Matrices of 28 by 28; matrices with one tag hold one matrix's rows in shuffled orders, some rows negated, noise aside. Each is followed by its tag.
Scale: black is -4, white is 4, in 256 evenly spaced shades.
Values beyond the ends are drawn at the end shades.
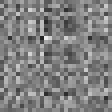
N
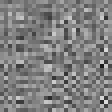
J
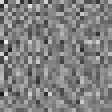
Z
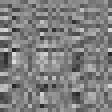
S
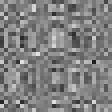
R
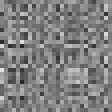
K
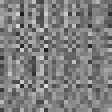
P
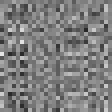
K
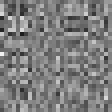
K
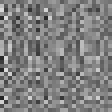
Z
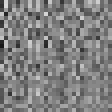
Z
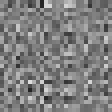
N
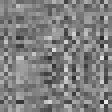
J
